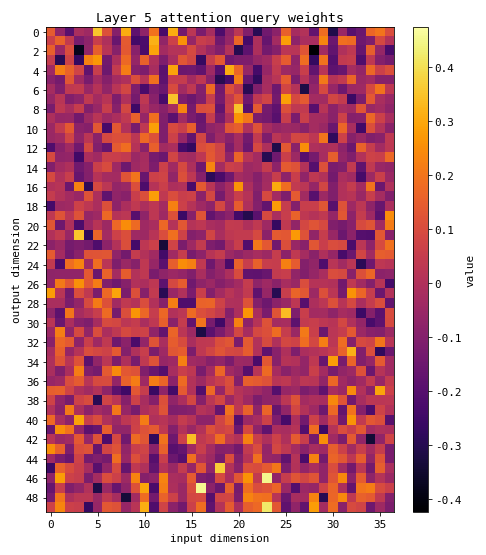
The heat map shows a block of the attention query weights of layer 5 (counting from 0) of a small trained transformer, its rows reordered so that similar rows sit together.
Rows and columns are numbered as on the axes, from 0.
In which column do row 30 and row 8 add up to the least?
18
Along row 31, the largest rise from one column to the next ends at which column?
13
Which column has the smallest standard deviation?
26
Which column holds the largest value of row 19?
36
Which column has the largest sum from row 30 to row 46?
30
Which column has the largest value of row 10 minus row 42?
11
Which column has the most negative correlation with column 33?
5
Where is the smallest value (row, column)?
2, 28
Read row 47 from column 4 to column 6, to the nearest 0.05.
0 -0.3 -0.05
